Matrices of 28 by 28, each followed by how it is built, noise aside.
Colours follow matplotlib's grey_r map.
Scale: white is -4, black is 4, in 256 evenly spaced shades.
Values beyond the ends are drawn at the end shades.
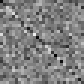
diagonal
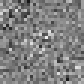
block diagonal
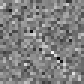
diagonal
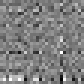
low rank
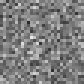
blocks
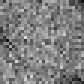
smooth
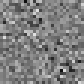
block diagonal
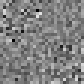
block diagonal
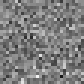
noise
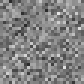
Hankel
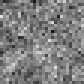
smooth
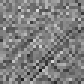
Hankel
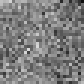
smooth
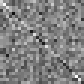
diagonal
